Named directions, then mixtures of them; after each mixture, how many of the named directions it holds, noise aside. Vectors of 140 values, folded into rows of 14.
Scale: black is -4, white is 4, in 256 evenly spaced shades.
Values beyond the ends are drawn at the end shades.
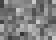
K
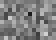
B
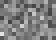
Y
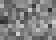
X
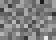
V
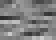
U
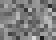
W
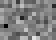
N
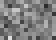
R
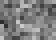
four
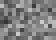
two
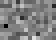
one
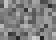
two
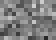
four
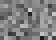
four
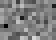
one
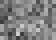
three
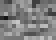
two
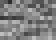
two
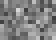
two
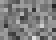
three
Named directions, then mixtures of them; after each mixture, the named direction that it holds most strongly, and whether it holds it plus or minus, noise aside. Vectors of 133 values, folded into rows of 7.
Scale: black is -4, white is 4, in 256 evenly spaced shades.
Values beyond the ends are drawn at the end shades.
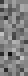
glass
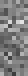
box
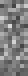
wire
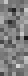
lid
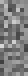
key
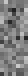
lid, plus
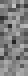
wire, minus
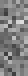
box, plus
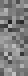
box, minus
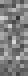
wire, plus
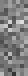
box, plus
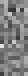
key, plus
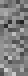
box, minus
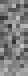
wire, minus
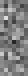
glass, minus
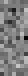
lid, plus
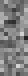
lid, plus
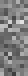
box, plus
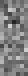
key, minus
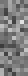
box, plus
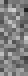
lid, minus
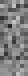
wire, minus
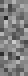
glass, plus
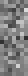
lid, plus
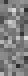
lid, minus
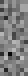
glass, plus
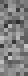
key, minus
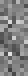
box, plus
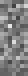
wire, plus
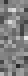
lid, minus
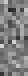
lid, plus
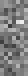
box, plus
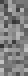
key, minus
